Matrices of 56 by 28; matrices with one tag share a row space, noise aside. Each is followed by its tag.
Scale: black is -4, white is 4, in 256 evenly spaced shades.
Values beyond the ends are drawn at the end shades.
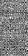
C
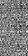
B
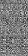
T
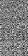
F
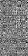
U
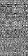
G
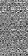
B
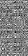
G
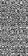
B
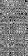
C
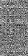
C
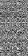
F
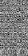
F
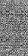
T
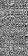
C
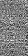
C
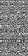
F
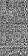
T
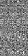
F
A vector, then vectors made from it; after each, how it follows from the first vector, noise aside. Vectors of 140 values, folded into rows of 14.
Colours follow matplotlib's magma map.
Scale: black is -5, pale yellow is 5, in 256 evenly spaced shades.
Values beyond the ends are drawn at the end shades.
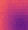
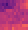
reversed, partly zeroed.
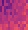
reversed, partly zeroed.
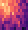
reversed, negated, scaled up.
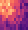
reversed, negated, scaled up.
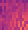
negated, partly zeroed.
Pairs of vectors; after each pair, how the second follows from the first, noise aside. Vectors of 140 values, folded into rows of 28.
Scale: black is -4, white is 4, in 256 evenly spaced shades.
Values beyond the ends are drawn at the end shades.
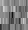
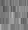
negated, shrunk.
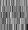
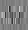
wrapped around, negated, partly zeroed.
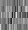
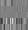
reversed, negated, partly zeroed.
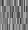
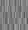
wrapped around, negated, shrunk.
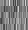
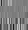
wrapped around, negated, partly zeroed.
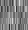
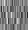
wrapped around.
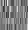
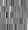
partly zeroed.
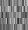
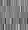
reversed, negated, partly zeroed.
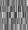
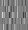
partly zeroed.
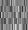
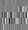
reversed, negated, partly zeroed.
